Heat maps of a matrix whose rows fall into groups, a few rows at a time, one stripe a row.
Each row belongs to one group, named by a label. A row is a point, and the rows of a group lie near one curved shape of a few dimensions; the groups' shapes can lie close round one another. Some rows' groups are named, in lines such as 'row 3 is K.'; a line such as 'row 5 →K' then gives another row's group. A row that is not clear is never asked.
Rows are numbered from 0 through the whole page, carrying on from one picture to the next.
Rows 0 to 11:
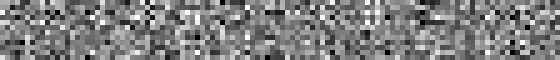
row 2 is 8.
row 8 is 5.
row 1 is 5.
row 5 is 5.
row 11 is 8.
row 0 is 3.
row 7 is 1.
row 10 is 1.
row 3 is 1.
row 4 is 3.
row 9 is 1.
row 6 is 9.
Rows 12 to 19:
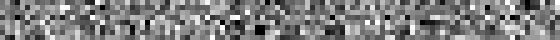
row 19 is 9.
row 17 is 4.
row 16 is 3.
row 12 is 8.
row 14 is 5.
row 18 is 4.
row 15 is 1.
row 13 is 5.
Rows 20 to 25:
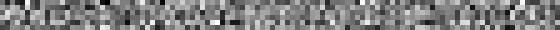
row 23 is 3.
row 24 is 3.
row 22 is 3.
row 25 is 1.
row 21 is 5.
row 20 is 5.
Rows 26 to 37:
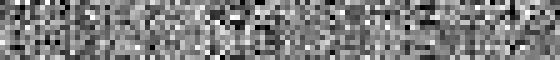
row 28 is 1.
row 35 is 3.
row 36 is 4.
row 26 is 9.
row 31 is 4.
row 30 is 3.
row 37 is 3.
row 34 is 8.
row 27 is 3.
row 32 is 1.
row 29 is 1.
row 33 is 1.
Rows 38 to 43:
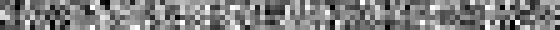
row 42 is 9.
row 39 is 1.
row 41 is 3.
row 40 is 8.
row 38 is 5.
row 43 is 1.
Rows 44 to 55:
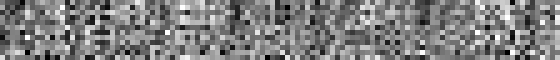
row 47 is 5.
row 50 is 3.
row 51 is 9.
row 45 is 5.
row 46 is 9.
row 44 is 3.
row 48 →8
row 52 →3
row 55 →8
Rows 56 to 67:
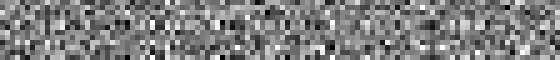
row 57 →3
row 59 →1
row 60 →3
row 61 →3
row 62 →3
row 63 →5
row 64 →9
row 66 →5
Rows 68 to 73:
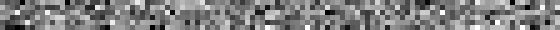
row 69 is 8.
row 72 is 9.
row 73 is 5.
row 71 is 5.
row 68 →3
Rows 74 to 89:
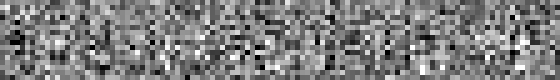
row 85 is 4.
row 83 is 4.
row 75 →3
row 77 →9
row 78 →1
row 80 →1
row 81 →3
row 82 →5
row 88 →3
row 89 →9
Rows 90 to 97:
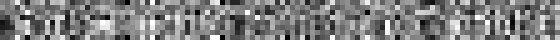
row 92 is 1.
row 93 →3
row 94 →9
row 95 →9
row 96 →9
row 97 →3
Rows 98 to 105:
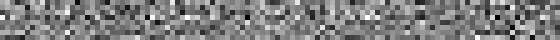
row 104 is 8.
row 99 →3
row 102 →1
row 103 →5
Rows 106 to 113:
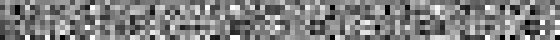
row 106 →5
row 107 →1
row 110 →8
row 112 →8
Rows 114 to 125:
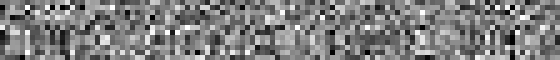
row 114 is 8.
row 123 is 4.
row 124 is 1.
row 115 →9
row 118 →5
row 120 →9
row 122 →1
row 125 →3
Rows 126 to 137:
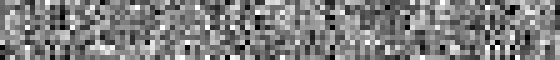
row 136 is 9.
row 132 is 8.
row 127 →1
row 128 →1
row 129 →4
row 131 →4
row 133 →5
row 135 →9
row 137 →9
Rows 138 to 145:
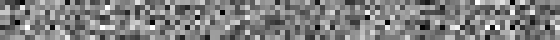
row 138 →3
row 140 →3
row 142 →1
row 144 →5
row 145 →8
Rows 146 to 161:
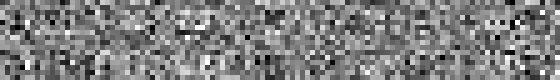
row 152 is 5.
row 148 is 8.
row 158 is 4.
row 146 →1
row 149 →1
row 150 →9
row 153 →8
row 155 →5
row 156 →1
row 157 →8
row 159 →5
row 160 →8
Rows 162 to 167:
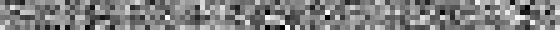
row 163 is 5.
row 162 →3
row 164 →8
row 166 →5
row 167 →8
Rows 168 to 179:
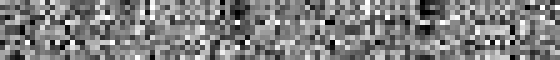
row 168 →3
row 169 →8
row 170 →3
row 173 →3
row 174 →3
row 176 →9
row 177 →4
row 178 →1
